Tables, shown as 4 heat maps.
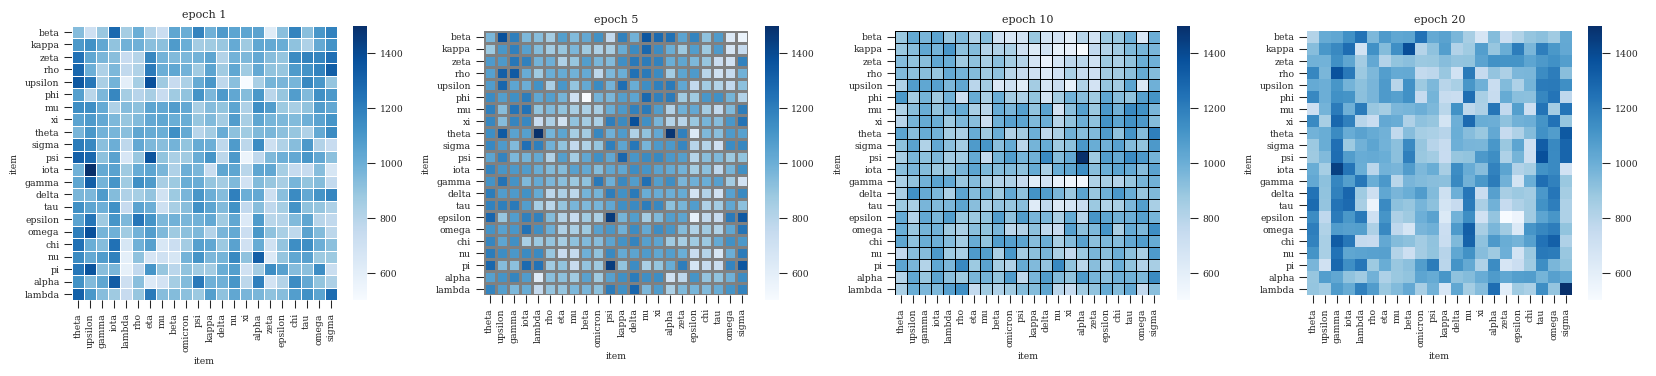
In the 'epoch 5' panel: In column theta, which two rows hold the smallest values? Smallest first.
kappa, beta
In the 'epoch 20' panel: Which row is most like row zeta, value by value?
alpha
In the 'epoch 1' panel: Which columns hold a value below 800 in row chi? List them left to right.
lambda, mu, beta, xi, zeta
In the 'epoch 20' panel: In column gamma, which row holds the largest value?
iota
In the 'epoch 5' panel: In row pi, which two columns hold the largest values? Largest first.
psi, sigma
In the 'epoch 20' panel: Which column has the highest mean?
gamma
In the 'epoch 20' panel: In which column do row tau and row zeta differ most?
rho
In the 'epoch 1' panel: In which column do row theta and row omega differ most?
sigma
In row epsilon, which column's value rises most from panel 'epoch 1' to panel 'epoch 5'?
sigma
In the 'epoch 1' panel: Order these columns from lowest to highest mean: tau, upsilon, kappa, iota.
kappa, tau, iota, upsilon
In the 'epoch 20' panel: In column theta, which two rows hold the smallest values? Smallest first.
mu, beta
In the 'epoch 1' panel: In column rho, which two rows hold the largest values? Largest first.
epsilon, gamma
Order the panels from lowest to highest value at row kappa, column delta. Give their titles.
epoch 10, epoch 20, epoch 1, epoch 5
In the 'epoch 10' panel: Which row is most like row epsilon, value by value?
chi
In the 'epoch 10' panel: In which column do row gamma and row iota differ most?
alpha
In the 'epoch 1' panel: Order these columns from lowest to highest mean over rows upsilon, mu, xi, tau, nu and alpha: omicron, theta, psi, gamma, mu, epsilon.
mu, epsilon, omicron, gamma, psi, theta
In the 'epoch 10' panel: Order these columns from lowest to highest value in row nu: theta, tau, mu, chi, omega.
theta, omega, tau, chi, mu
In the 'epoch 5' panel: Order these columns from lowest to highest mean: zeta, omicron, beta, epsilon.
epsilon, beta, omicron, zeta
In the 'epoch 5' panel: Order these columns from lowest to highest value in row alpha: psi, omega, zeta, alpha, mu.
alpha, zeta, mu, omega, psi
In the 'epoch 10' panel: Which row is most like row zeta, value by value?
rho
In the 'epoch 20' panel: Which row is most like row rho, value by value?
phi
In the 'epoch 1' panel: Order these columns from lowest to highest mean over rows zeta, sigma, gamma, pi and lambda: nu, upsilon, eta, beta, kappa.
beta, kappa, nu, eta, upsilon
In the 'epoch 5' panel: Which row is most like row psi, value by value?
upsilon
